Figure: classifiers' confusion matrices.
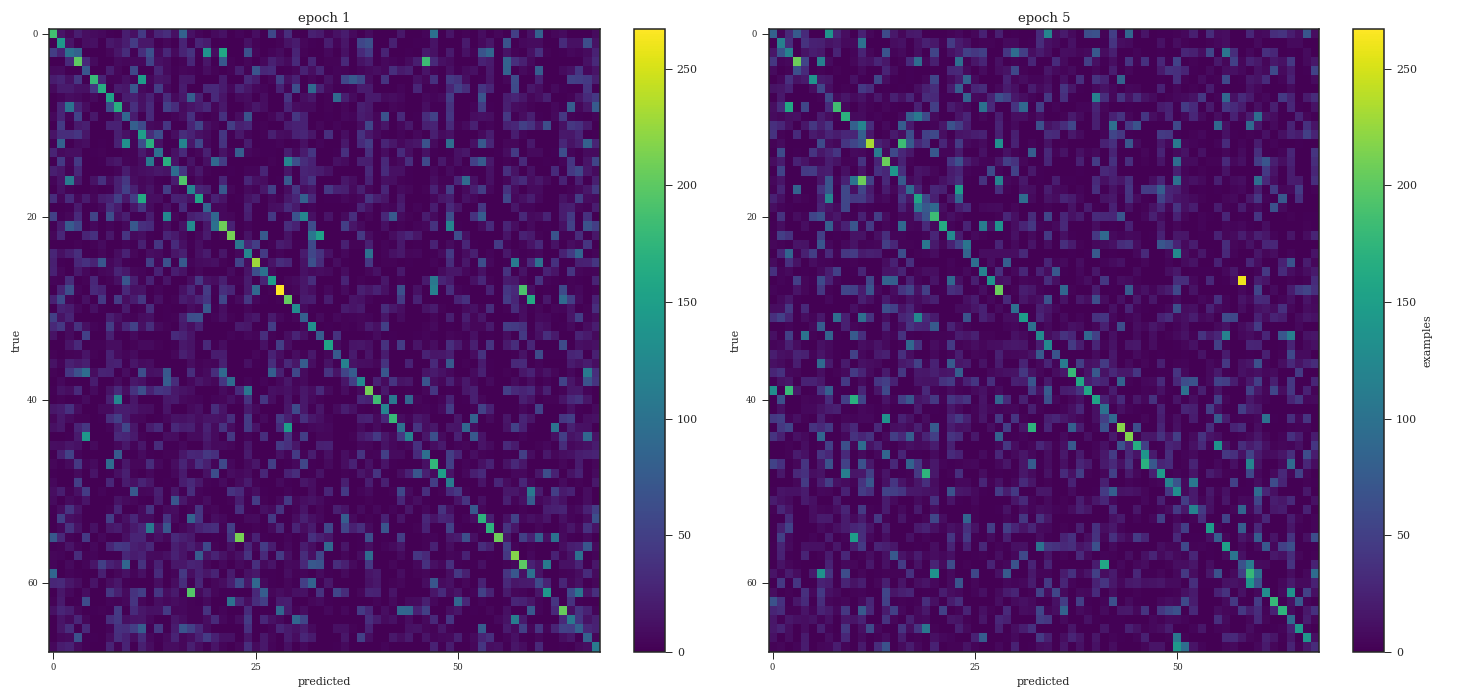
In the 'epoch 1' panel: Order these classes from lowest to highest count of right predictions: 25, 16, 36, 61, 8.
36, 61, 8, 16, 25
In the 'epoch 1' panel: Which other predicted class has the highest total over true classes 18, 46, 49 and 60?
11
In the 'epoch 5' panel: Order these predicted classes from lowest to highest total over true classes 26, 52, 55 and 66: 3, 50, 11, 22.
3, 22, 11, 50
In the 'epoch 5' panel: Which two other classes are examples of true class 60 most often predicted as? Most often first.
59, 23
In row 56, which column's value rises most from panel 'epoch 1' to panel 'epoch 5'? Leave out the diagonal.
33
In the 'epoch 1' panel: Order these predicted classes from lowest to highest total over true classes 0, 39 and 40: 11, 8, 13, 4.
4, 13, 11, 8
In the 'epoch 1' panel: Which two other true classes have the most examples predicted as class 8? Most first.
40, 46
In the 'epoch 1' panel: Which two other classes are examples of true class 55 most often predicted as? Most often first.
23, 62
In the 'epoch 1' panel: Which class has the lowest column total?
55
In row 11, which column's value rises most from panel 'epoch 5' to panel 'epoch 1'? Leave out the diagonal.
13
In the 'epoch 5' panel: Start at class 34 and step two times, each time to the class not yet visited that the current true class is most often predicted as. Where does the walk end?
23
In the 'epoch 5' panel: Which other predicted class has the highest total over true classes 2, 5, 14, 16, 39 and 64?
11
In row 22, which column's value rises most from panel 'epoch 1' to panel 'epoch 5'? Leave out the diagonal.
41
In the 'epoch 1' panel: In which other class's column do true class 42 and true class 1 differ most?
52
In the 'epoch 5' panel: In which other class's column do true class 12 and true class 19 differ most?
16
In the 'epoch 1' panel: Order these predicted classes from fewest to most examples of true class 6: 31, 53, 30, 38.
31, 38, 53, 30
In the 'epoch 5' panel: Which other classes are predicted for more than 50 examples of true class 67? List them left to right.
14, 50, 51
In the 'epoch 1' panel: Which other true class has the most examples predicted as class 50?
62
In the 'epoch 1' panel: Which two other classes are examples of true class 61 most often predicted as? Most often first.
17, 65
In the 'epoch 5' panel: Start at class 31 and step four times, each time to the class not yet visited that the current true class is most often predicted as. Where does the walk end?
10
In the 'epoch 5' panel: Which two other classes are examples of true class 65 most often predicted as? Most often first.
19, 12
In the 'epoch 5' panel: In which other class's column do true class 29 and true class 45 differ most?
55
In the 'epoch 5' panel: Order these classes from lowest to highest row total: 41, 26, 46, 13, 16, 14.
41, 26, 13, 46, 14, 16
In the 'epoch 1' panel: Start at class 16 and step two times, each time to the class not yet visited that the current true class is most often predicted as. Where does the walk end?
21
